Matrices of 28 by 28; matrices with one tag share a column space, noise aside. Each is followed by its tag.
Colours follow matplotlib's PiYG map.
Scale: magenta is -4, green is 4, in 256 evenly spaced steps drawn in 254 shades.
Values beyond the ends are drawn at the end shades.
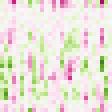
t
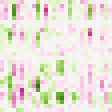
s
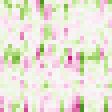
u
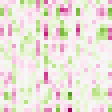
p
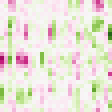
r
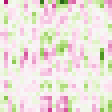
u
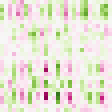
s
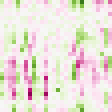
t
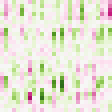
s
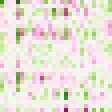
p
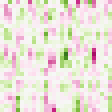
u
